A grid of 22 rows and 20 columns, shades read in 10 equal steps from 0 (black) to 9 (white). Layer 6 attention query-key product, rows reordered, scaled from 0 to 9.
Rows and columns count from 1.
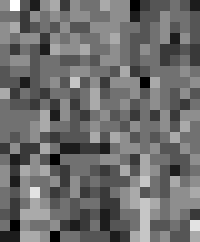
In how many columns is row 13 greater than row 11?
9
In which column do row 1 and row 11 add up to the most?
2
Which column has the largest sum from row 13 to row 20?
15
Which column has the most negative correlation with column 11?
14
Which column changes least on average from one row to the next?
17
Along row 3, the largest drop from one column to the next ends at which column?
3
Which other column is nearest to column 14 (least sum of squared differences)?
16
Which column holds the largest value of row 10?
10
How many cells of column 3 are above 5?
3
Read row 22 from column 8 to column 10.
4 3 3
